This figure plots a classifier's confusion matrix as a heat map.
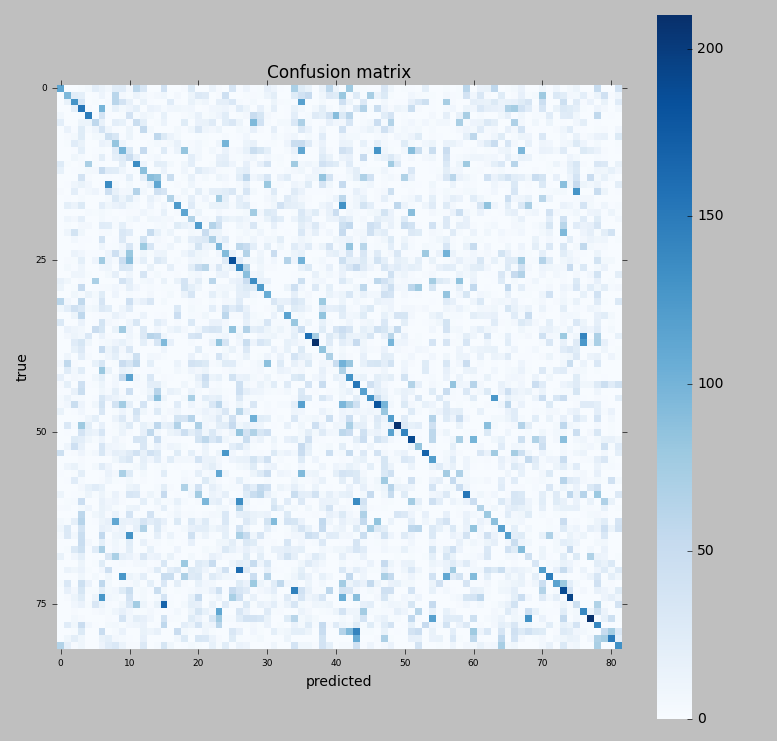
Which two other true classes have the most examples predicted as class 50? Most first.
13, 20
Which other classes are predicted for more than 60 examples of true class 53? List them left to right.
24, 63, 66
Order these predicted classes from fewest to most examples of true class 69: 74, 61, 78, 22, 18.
61, 74, 78, 22, 18
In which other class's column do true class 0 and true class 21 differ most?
73
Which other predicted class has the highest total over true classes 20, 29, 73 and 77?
34
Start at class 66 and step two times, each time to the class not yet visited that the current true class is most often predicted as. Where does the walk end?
6
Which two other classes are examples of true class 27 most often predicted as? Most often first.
67, 66
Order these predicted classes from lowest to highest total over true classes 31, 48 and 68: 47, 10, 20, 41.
20, 47, 41, 10
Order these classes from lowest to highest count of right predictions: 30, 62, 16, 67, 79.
79, 16, 62, 67, 30
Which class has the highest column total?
41
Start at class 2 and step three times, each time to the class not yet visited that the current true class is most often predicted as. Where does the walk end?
10
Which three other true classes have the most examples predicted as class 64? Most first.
81, 80, 70
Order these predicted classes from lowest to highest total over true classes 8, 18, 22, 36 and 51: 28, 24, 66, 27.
66, 27, 28, 24
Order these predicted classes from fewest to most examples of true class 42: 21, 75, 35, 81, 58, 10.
81, 58, 75, 35, 21, 10
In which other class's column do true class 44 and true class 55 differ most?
14
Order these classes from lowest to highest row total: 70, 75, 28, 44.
44, 75, 28, 70
